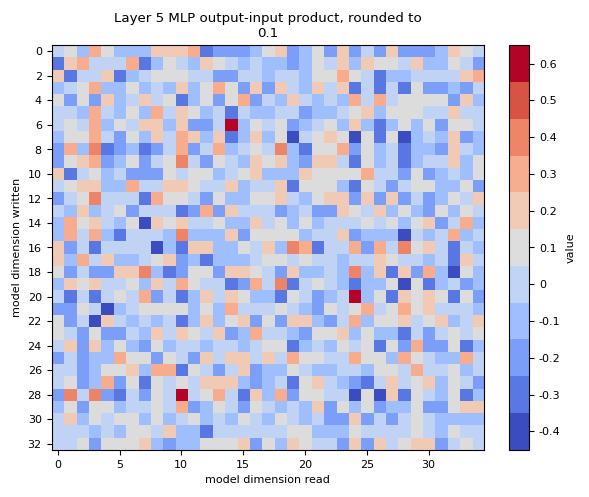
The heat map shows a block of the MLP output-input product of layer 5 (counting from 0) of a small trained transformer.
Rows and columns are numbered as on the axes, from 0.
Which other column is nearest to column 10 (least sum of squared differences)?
3
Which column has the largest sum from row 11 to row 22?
2
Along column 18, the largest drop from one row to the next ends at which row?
20
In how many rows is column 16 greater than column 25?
13
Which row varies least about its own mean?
31
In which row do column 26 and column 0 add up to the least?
28
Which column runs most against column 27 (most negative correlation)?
7
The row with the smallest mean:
24
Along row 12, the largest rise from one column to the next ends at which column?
8
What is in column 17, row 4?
0
